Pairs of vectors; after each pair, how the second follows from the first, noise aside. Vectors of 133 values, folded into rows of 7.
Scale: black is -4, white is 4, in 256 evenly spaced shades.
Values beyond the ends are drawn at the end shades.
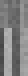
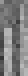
copied.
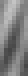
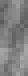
wrapped around, shrunk.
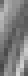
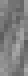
wrapped around, shrunk.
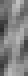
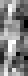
wrapped around, negated, scaled up.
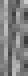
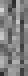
reversed, negated.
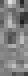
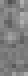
negated, shrunk.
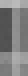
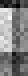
negated, scaled up.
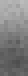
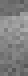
wrapped around, shrunk.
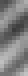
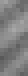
negated, shrunk.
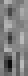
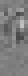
wrapped around, negated, partly zeroed.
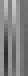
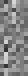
sign-scrambled.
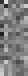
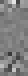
wrapped around, negated, partly zeroed.
